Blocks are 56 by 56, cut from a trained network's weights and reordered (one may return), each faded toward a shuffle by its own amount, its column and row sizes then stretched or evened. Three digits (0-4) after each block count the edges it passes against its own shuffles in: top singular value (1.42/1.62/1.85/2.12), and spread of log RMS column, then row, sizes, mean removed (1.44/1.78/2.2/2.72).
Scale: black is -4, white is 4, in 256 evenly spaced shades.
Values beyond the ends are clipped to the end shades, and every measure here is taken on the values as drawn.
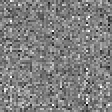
0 3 1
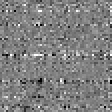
3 2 4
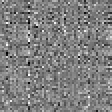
4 4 1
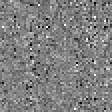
0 3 1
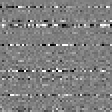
4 0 4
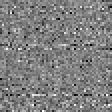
1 0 3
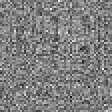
4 0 1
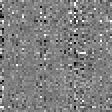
1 4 2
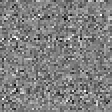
1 1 3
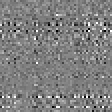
4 2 4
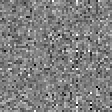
1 2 2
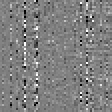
2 4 0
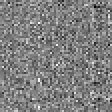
2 1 0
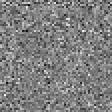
2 1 1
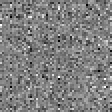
1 3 2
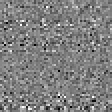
3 2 3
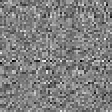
3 1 2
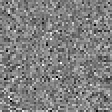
2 2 1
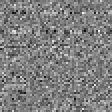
3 0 2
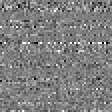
2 0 4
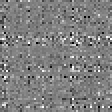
1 3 4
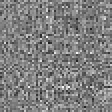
3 2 2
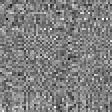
4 0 2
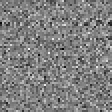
2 1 1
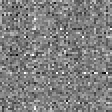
2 1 3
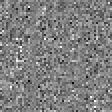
0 3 0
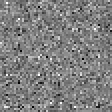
0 1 2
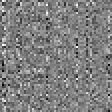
4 4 0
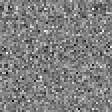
0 0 2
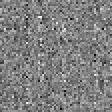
0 2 1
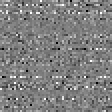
0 0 4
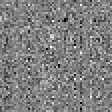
1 3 1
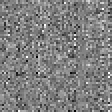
1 3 1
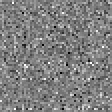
0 0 2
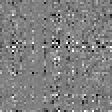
2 4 3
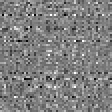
3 2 4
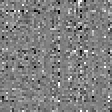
1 4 2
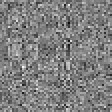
4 2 1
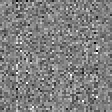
1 3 0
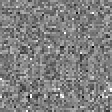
3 0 2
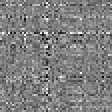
4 2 3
